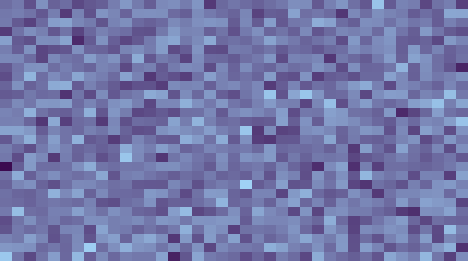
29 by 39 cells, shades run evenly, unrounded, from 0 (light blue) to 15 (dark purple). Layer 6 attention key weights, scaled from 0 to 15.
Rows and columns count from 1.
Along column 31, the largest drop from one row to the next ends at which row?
12
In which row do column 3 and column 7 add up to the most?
5
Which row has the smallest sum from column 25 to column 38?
11
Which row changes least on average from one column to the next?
25
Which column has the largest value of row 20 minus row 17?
23
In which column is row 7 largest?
28
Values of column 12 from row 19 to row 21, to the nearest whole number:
7 6 9
